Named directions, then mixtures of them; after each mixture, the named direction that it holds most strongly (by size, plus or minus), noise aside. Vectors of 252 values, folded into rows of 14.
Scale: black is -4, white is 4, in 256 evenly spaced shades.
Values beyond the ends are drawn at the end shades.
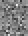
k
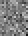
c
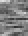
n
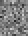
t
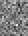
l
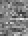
n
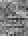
n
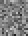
t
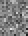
c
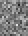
l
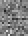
k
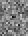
l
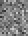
t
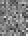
c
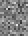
l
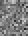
l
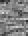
n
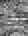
n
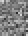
c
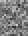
l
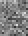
c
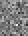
l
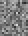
l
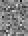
k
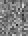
t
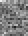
n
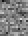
n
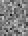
t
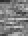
n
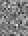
l
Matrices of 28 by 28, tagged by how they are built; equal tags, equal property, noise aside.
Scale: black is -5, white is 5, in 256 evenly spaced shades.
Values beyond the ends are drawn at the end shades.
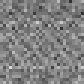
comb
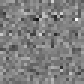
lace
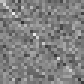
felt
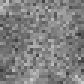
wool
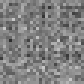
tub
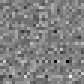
lace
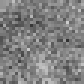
wool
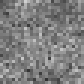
wool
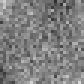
wool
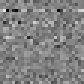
lace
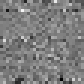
lace
